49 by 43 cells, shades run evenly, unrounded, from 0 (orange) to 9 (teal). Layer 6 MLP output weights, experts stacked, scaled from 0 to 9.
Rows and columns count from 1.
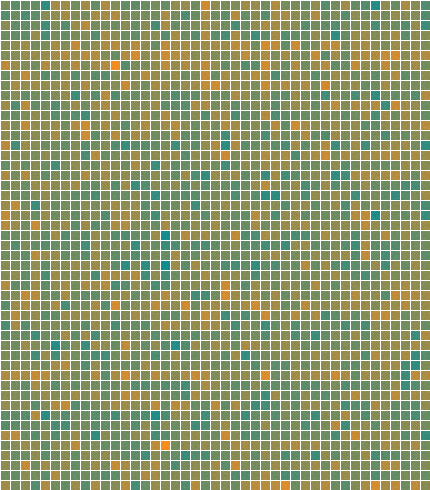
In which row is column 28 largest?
20
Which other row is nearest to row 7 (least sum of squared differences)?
5
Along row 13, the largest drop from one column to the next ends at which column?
30
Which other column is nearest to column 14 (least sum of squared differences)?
2
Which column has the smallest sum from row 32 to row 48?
39
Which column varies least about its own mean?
22
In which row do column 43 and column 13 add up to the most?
15
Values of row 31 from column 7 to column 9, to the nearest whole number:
7 5 5
